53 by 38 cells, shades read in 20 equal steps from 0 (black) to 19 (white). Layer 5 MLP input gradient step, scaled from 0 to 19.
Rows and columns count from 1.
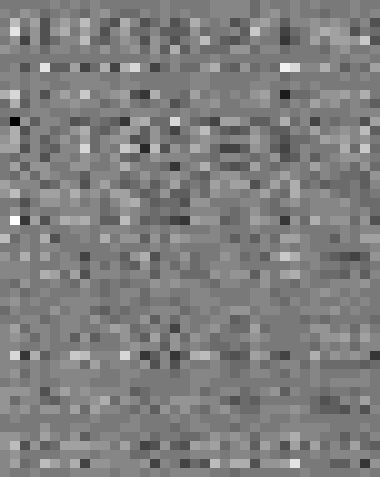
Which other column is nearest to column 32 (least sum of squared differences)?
4
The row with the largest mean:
22
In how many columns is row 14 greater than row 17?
15
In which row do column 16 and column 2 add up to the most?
11
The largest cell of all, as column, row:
2, 25
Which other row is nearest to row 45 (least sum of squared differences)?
53
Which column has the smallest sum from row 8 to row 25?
3
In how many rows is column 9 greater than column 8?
17
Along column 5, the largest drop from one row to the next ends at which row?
9
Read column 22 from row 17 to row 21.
8 8 9 10 12
